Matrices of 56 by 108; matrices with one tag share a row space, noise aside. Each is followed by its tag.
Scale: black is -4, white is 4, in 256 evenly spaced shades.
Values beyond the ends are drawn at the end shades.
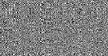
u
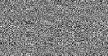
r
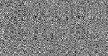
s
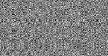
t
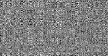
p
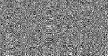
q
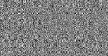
s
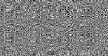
q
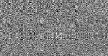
p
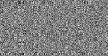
s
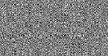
t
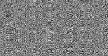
q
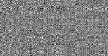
p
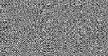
u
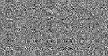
q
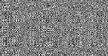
u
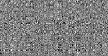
r
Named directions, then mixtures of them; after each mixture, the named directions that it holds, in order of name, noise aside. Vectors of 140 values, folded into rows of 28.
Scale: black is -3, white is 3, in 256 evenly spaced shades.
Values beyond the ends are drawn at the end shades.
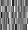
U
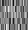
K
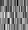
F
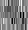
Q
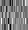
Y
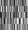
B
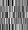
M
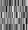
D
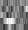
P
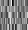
M, U.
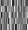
U.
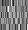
D, K, U.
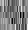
Q.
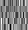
Q, Y.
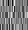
M.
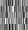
D, M.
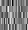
M, U, Y.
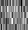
Q, U.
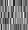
M, Q, U.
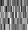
F, U.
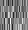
B, F, M.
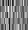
K, M.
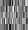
D, M, Y.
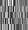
M, Y.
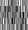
Q.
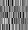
M, Q.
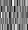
U.
